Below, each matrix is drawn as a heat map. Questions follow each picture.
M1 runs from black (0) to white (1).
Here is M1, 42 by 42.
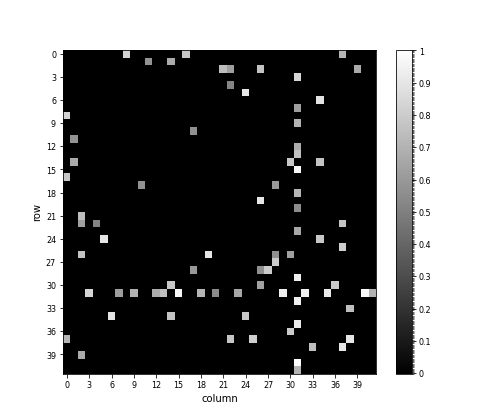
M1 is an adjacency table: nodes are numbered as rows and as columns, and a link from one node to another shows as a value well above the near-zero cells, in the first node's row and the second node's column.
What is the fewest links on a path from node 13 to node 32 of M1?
2
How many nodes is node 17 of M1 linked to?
2
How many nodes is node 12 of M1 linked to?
1
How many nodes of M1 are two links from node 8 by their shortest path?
2
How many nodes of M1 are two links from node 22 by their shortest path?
6
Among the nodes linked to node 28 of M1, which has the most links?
node 26
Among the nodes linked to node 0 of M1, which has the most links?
node 37
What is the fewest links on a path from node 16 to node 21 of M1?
5
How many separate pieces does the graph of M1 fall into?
2
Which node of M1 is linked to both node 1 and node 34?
node 14
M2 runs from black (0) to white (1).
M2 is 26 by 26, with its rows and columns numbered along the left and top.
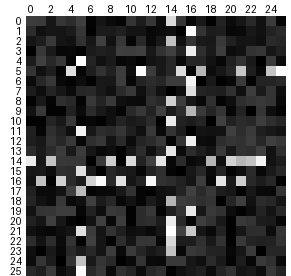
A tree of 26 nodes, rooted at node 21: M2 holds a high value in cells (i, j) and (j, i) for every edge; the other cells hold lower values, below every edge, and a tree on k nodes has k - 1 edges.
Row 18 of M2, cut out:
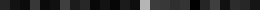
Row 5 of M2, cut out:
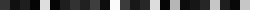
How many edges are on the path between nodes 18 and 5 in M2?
3
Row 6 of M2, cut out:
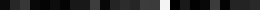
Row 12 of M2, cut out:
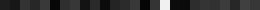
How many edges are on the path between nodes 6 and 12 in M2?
2
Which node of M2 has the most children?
14
